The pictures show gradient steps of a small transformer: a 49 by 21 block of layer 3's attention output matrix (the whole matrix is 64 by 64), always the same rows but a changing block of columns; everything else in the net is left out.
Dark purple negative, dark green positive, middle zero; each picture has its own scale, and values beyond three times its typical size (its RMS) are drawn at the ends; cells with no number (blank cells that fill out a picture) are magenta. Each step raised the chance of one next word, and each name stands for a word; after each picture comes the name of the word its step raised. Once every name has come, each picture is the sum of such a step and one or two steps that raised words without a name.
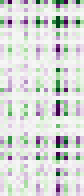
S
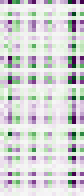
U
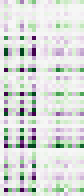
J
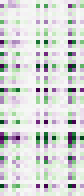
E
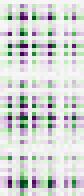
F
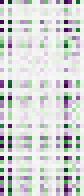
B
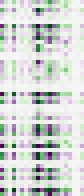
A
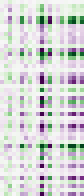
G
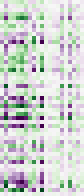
F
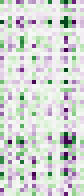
S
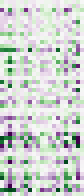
E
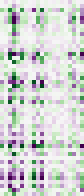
G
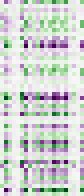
B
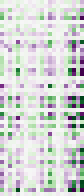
F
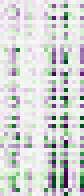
F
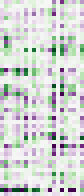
J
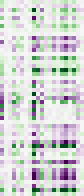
J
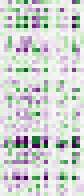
S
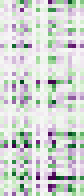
B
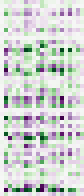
E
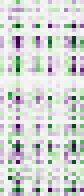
A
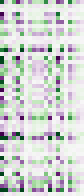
U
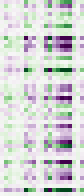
J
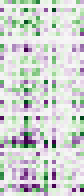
S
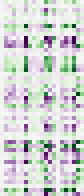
A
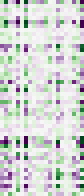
S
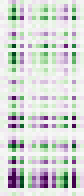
F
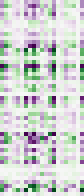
E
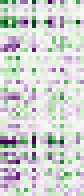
S
